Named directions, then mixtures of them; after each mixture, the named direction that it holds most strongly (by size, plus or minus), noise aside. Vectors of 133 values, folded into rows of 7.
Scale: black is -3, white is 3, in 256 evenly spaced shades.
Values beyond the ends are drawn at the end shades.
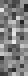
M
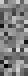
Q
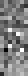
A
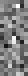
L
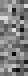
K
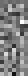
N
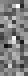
L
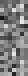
N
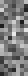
M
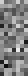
Q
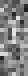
M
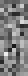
N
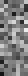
M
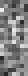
M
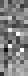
A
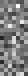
L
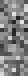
M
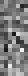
A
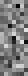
L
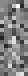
L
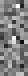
L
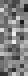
M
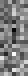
K
